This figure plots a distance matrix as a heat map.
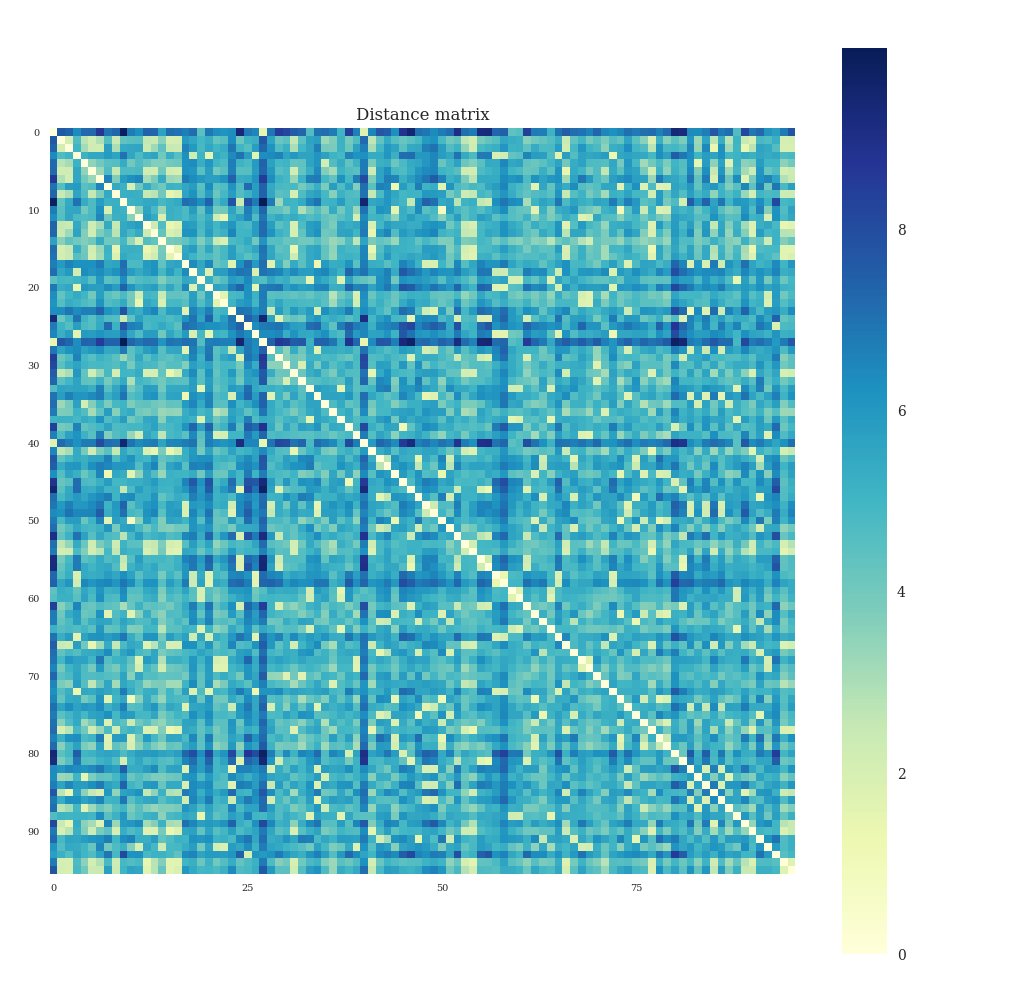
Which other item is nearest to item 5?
66
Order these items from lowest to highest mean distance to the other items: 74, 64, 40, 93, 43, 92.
64, 92, 74, 43, 93, 40
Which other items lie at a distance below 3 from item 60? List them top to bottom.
19, 33, 37, 59, 64, 88
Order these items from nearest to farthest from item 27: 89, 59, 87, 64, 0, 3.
0, 59, 64, 3, 87, 89
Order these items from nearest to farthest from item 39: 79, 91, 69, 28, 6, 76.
69, 79, 76, 28, 91, 6
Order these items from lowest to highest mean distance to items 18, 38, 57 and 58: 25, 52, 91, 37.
37, 91, 52, 25
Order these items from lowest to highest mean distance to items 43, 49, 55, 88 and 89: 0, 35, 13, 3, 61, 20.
61, 35, 13, 3, 20, 0
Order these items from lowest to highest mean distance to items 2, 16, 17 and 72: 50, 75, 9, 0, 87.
87, 75, 50, 9, 0
